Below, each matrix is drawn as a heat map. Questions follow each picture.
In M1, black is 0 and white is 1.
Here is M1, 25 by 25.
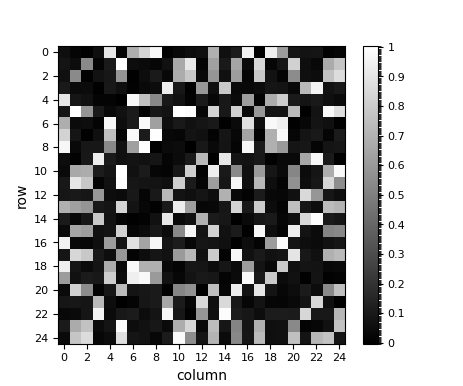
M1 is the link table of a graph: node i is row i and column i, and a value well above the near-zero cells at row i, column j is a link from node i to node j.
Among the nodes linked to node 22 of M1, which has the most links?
node 24
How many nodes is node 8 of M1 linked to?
7
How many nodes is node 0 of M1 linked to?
8
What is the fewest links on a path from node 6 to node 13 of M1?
2
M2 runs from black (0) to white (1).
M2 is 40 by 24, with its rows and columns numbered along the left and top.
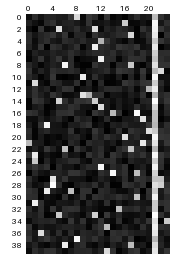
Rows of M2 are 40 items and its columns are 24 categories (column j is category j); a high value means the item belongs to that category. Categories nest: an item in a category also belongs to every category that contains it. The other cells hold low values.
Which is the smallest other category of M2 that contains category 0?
19
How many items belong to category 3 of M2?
2
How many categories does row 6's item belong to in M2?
1
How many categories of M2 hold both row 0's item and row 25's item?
1
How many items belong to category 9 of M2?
2
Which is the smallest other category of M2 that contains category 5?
11
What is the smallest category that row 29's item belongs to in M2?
7
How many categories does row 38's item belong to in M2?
3
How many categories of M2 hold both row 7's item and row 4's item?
2
